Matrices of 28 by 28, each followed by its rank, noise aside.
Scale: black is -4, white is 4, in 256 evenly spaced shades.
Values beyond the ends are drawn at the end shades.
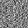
six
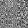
six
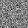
six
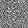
six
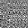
four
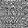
five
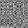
four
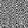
five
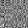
three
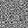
five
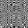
three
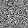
six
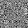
six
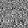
four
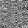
five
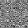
four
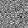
six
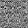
five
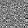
four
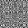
five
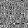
five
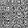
six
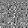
four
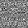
six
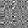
three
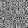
five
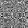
five
